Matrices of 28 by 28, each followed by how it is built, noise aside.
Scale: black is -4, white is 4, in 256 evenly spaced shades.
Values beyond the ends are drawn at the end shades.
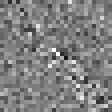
banded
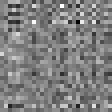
low rank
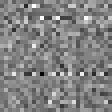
uneven rows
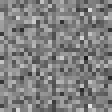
repeating rows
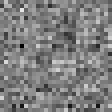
low rank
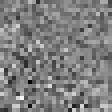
lower triangular
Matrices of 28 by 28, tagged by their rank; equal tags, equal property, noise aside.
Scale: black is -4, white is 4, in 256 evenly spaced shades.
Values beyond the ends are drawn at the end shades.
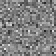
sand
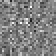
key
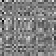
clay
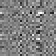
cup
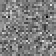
sand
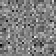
sand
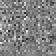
key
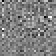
clay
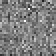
sand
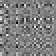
cup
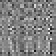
cup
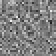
key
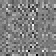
cup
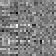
clay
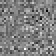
key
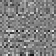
clay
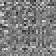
key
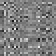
cup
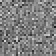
sand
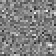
key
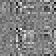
cup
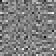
clay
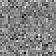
sand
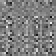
cup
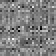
clay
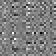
clay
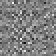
clay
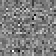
key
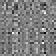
cup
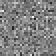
key
